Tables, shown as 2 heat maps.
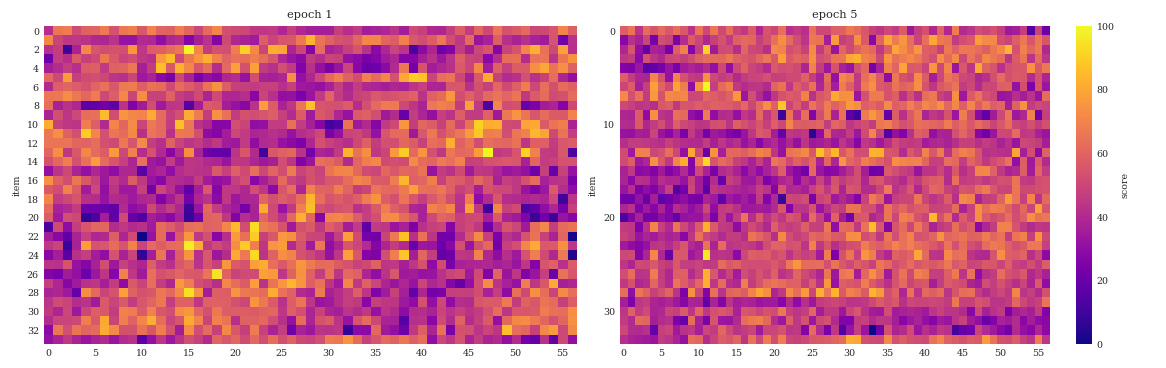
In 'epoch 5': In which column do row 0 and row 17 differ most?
7
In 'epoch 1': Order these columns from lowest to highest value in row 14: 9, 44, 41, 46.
9, 46, 41, 44
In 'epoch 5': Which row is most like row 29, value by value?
16
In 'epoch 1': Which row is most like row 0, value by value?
6
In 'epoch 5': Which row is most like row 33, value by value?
22
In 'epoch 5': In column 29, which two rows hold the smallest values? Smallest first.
32, 31
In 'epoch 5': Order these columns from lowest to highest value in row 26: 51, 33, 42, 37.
42, 51, 37, 33
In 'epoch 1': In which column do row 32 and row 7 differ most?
43
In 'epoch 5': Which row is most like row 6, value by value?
14
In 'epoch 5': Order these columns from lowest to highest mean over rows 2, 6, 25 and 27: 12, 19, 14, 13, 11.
12, 19, 14, 13, 11
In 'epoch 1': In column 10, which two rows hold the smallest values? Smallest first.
22, 24
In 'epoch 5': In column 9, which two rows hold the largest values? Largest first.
13, 28
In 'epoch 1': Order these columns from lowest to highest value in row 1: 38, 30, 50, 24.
50, 24, 30, 38
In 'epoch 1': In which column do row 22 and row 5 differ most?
2
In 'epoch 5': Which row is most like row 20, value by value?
4
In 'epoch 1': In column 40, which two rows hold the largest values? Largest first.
5, 13
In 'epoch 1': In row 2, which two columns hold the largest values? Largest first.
15, 21
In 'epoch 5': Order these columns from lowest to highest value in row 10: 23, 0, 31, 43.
0, 31, 23, 43
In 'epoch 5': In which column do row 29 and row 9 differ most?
11
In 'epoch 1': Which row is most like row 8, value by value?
19
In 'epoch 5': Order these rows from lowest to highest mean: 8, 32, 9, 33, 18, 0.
32, 18, 9, 0, 33, 8
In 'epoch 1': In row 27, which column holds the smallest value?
44
